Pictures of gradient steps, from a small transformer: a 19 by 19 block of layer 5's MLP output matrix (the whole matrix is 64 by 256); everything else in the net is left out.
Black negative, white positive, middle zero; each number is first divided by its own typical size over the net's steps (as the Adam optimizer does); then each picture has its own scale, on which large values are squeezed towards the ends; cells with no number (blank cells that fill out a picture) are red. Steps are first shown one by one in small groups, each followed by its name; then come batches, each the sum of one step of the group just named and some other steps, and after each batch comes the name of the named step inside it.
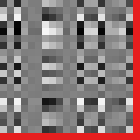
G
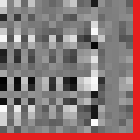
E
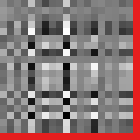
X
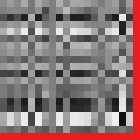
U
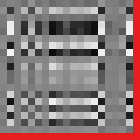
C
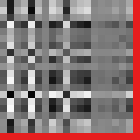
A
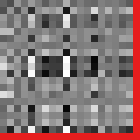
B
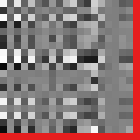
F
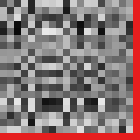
G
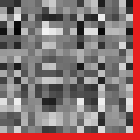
G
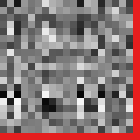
C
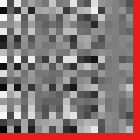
F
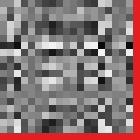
C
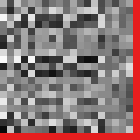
F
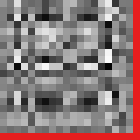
U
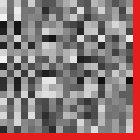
F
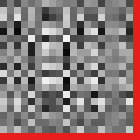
G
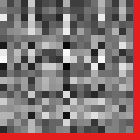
X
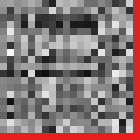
C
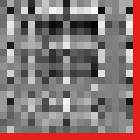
C
